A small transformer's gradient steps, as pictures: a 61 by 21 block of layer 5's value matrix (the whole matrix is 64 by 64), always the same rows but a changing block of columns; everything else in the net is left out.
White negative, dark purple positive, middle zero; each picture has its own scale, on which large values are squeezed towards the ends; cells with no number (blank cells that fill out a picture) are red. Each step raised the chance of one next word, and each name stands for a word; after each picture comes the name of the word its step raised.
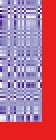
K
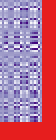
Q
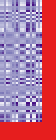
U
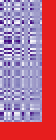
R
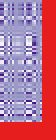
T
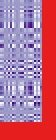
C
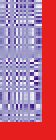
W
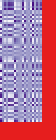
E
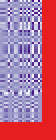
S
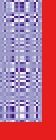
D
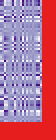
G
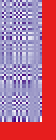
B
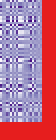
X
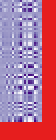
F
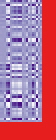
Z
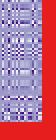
R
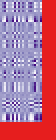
X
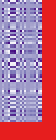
S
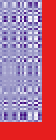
X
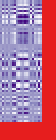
K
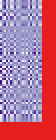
T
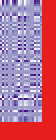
G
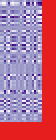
G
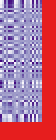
U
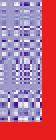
Z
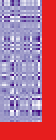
G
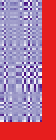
F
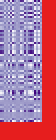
S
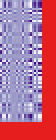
U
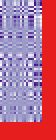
K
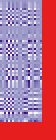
R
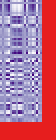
T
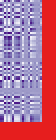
B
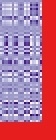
T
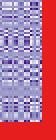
E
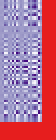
T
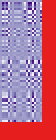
E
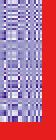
B
